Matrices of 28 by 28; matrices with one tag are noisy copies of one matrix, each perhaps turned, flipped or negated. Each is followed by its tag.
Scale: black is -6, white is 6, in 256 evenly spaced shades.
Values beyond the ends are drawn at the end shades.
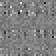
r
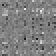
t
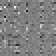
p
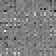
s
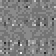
r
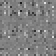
r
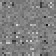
t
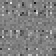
r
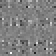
r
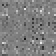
t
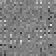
s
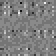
r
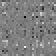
t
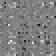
t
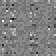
r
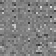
p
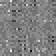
s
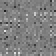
s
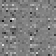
r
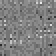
s
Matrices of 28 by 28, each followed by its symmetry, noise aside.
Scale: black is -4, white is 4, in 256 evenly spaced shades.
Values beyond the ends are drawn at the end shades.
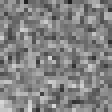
symmetric across the other diagonal.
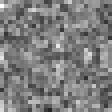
mirrored top to bottom.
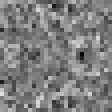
mirrored top to bottom.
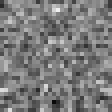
mirrored left to right.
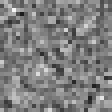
symmetric across the other diagonal.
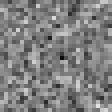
mirrored top to bottom.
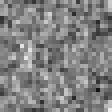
mirrored top to bottom.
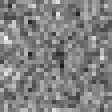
mirrored top to bottom.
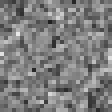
same after a half turn.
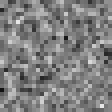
symmetric.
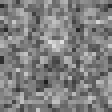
mirrored left to right.
